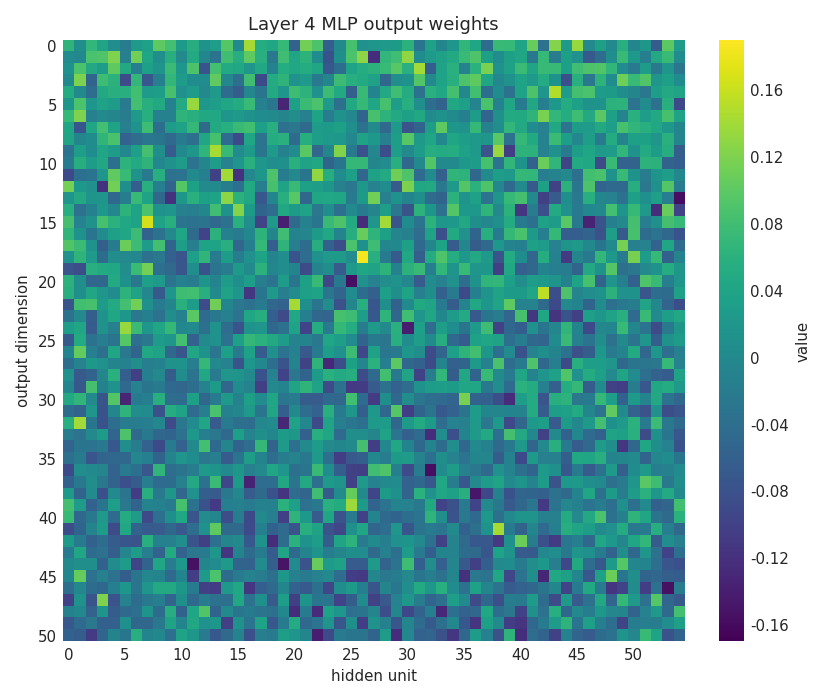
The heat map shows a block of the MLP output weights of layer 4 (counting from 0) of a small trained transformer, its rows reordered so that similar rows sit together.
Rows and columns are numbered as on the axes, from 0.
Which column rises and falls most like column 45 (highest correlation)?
41
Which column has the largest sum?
1
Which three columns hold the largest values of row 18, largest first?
26, 50, 33
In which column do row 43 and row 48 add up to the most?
9
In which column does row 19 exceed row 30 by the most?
39
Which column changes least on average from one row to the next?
18
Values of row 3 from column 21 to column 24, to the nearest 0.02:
0.02 -0.02 0 0.08
